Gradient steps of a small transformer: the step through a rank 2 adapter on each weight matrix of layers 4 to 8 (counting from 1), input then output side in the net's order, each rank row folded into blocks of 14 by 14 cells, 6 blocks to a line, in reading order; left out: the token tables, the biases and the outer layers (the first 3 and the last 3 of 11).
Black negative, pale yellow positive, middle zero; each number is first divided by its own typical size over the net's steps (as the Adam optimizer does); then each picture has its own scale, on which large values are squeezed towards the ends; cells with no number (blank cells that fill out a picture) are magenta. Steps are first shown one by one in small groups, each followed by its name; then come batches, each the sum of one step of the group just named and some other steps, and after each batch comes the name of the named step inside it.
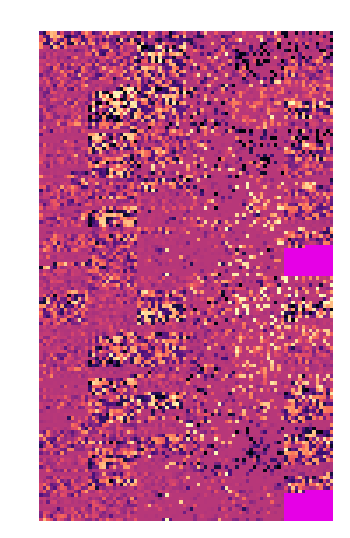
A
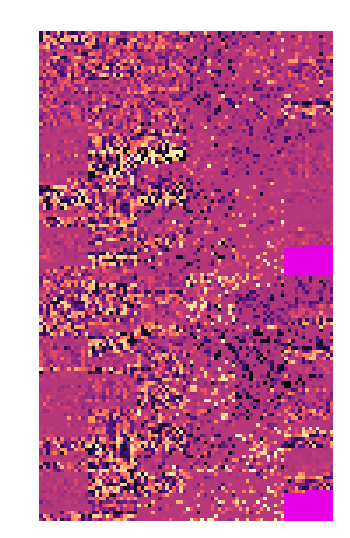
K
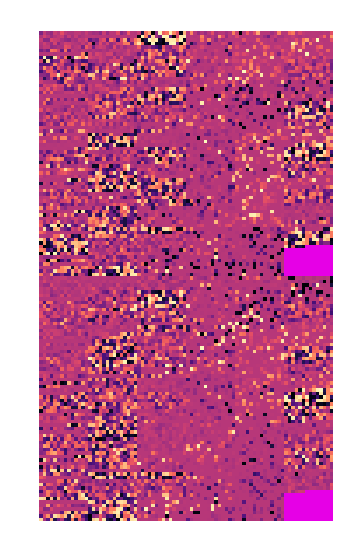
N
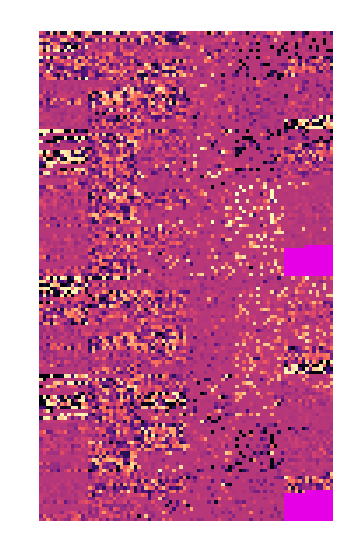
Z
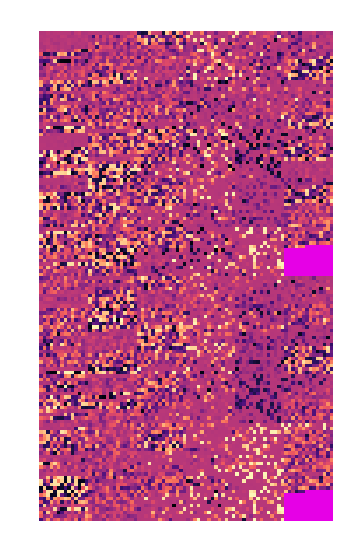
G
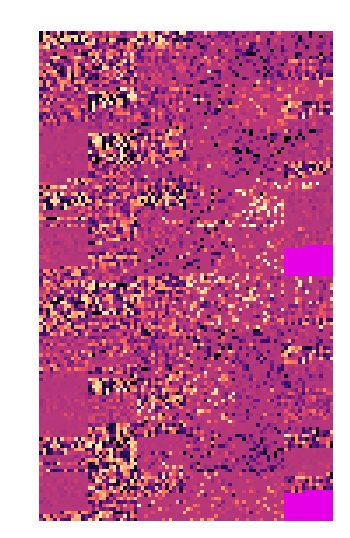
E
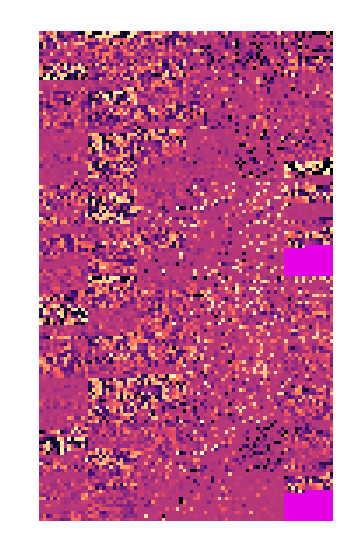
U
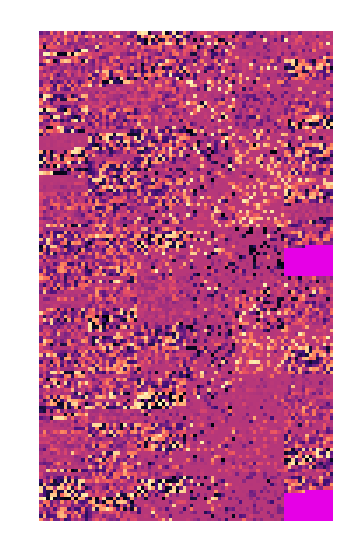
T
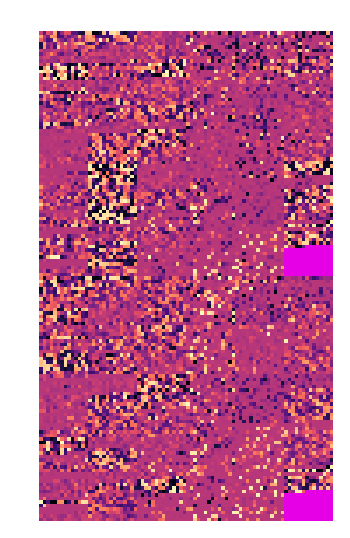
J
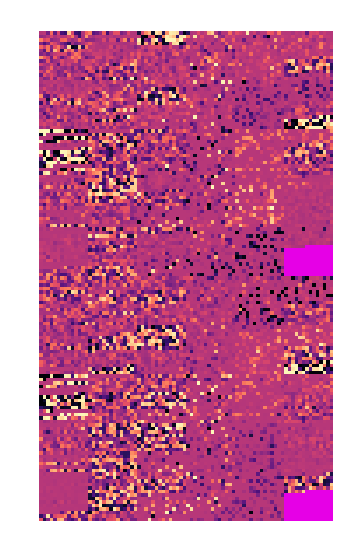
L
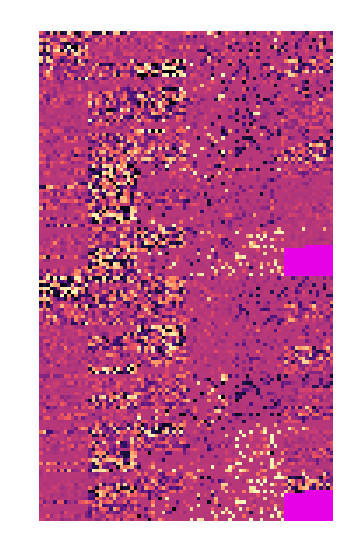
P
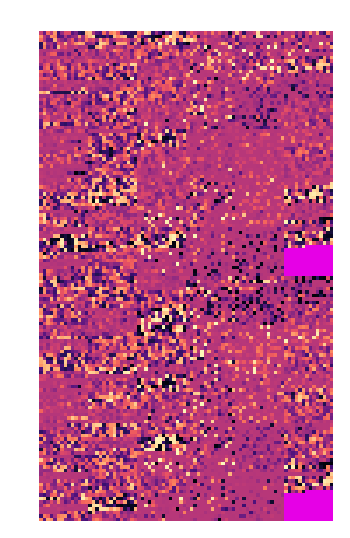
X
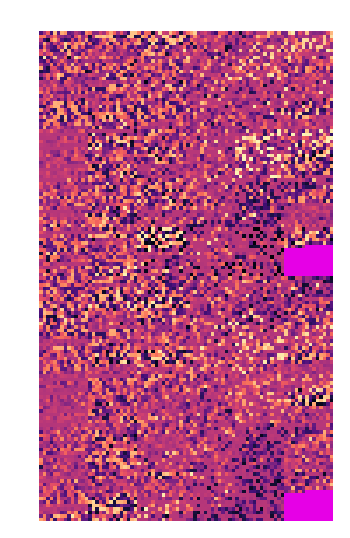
N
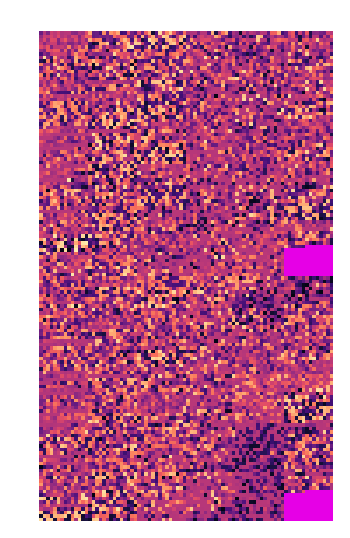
N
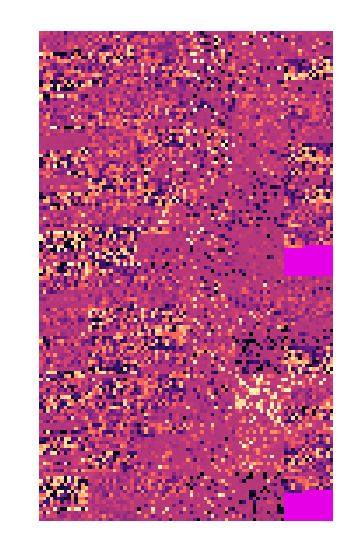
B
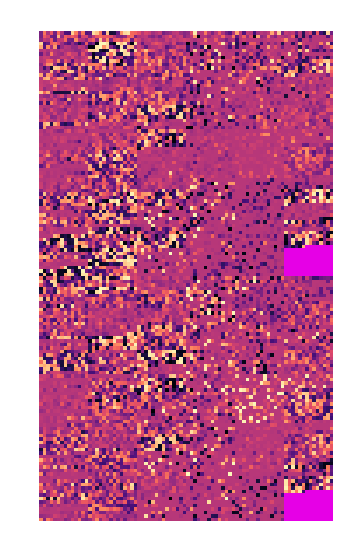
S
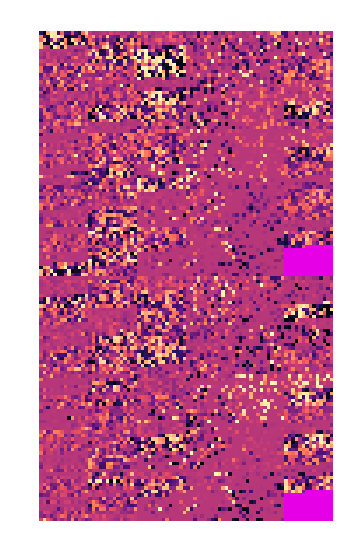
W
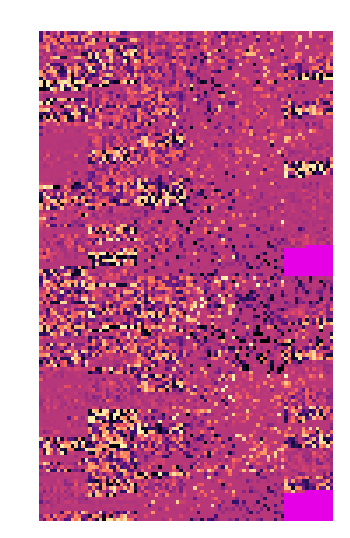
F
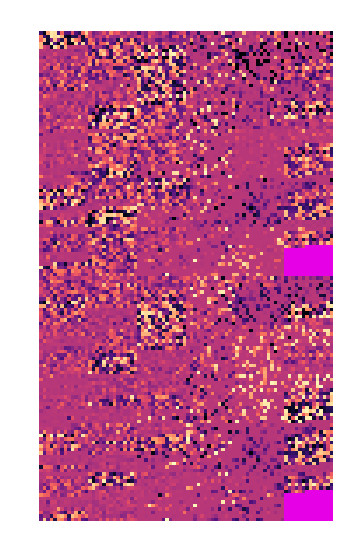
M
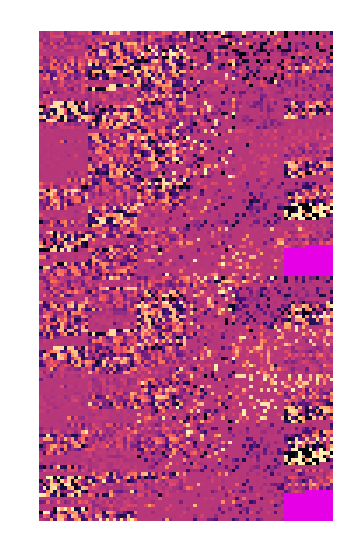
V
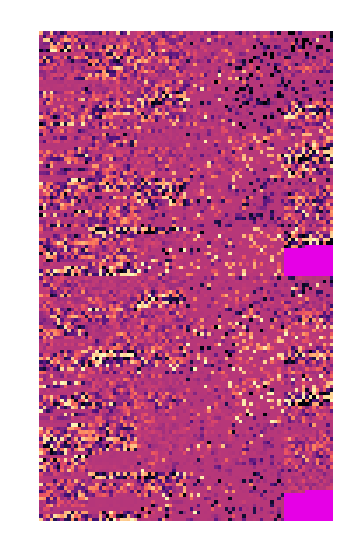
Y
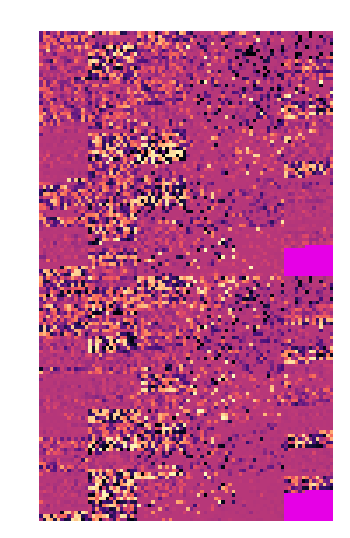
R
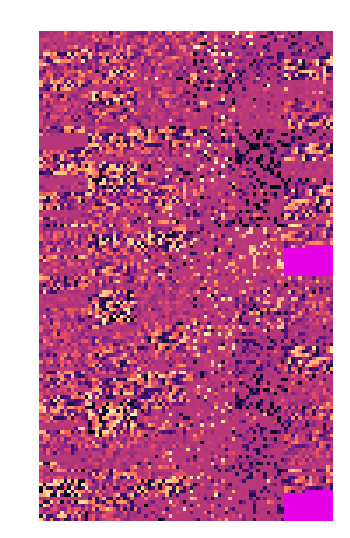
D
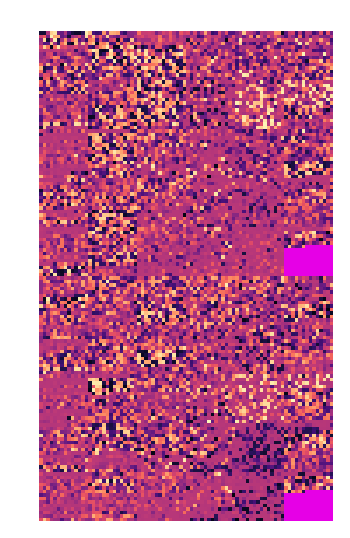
W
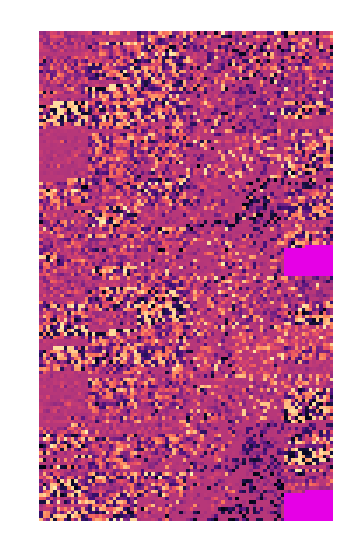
V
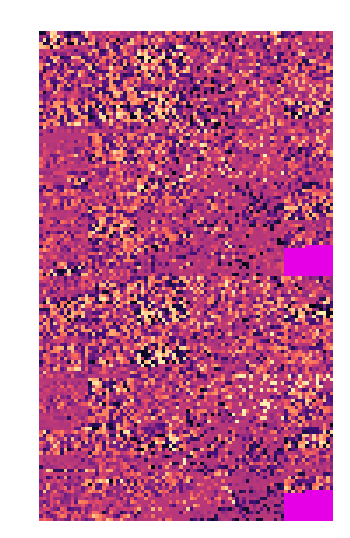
W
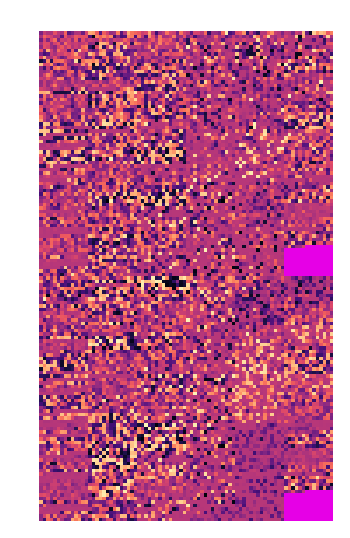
R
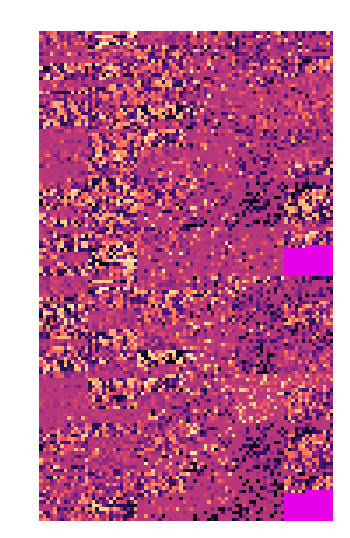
S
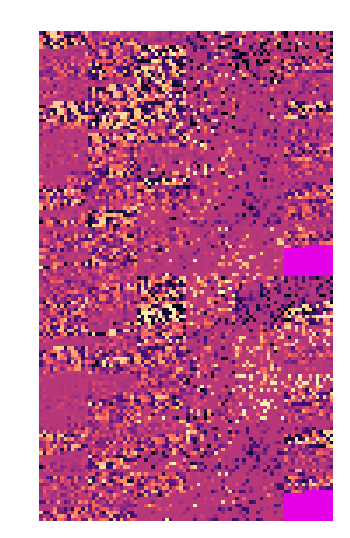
M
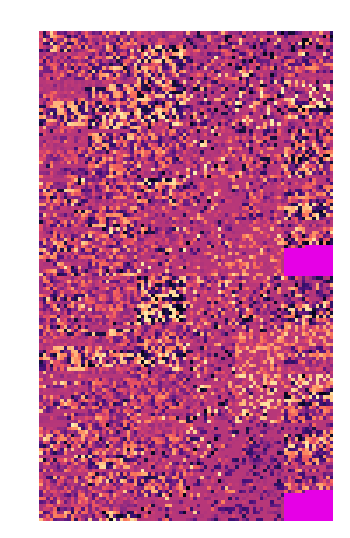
Y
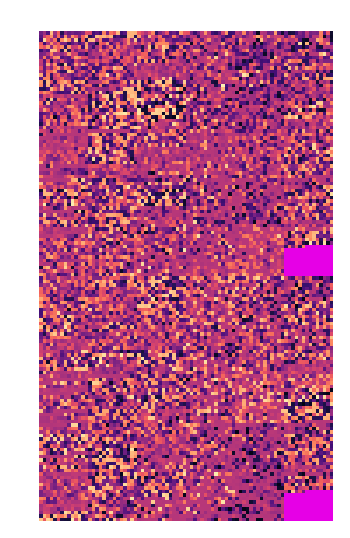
Y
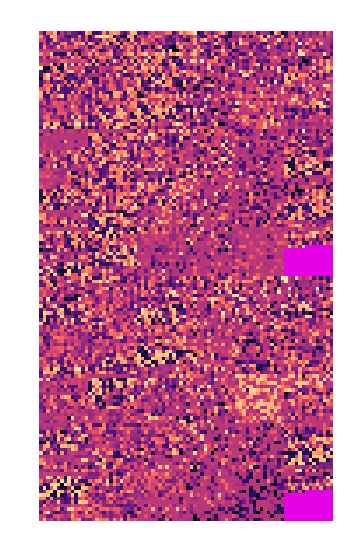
B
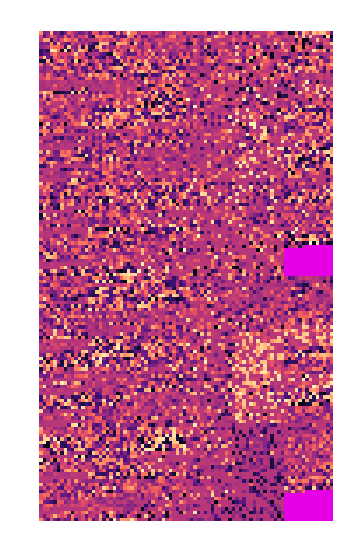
Y
